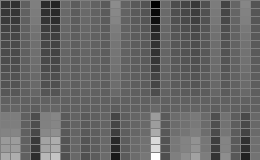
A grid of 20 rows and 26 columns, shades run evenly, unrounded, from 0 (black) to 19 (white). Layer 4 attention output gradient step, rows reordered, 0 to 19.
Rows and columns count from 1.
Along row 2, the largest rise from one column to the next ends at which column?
17
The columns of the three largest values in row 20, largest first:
16, 6, 5
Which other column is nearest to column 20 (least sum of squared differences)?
1
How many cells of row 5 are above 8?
4
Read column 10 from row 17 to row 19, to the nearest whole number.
7 7 7
